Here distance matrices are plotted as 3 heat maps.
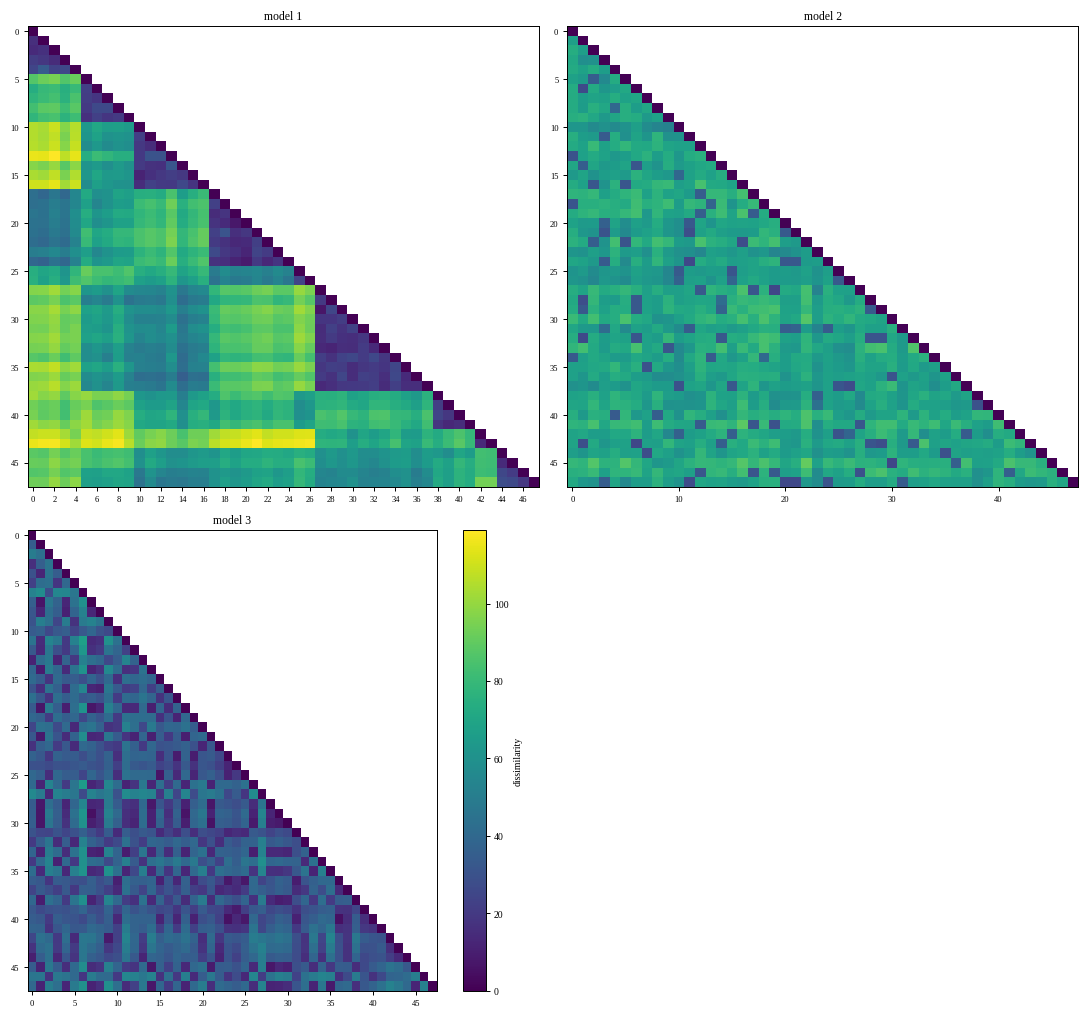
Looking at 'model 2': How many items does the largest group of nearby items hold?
7
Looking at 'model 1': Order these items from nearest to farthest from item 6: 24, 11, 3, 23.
23, 24, 11, 3
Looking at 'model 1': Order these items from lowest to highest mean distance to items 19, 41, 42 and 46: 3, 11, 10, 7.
10, 11, 3, 7
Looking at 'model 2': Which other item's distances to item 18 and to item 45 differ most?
30
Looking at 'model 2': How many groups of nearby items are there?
11
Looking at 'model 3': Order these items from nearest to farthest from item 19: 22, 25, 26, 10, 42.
25, 10, 22, 42, 26
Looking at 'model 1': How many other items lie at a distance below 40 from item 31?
10
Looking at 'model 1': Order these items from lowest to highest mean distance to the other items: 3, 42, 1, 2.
3, 1, 2, 42
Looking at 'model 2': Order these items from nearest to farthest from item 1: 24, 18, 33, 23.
23, 24, 18, 33
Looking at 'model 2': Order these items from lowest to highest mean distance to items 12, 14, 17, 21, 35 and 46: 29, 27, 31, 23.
27, 23, 31, 29
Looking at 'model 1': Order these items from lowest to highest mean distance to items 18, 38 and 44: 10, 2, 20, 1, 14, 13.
20, 14, 10, 13, 1, 2
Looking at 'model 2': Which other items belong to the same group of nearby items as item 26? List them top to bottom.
10, 15, 25, 37, 42
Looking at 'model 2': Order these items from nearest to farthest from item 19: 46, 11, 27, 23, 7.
27, 46, 23, 7, 11
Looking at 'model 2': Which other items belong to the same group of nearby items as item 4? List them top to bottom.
8, 40
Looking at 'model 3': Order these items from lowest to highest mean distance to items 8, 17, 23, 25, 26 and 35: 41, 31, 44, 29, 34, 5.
31, 29, 41, 44, 5, 34
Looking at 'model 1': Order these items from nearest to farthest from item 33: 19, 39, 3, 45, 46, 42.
46, 45, 42, 39, 19, 3
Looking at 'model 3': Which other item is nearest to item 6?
46
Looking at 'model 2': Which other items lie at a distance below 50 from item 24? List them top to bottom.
3, 11, 20, 21, 31, 47
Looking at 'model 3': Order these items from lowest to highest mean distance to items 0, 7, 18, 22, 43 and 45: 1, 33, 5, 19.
1, 33, 5, 19
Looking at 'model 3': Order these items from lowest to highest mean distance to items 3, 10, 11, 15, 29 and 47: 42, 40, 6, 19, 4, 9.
4, 40, 19, 42, 9, 6
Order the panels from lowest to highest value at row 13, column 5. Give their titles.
model 3, model 2, model 1
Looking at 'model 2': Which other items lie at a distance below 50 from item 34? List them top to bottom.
0, 13, 18
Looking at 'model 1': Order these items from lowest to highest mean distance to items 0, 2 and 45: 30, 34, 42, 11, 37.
34, 30, 37, 11, 42
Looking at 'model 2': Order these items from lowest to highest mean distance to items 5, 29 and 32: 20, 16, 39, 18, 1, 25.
1, 16, 20, 25, 39, 18
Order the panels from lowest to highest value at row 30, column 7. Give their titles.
model 3, model 1, model 2
